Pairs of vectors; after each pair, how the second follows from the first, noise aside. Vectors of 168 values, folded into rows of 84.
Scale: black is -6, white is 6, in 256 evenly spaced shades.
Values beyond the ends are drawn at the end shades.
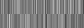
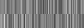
shuffled.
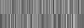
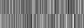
sign-scrambled.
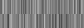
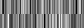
negated, scaled up.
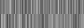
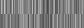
shuffled.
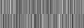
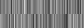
reversed.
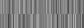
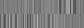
reversed, partly zeroed.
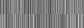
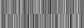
sign-scrambled.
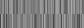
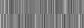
negated, partly zeroed.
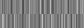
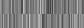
sign-scrambled.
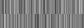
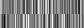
reversed, negated, scaled up.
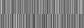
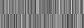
shuffled.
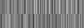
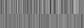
reversed, partly zeroed.
